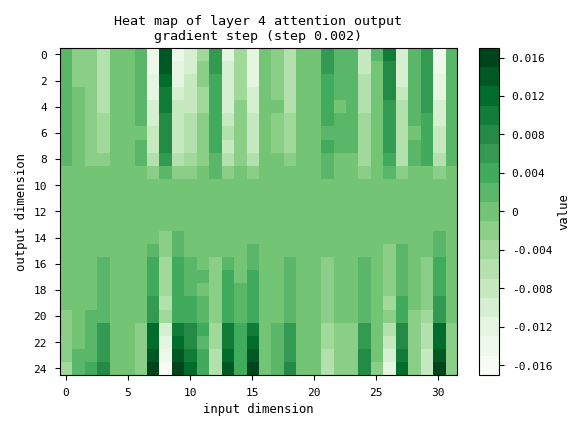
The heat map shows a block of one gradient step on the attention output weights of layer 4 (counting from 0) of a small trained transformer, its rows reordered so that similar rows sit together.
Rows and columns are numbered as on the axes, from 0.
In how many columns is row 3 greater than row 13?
11
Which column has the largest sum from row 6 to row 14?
8
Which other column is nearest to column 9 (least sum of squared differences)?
15
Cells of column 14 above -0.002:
16
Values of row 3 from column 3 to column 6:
-0.006 0 0 0.002
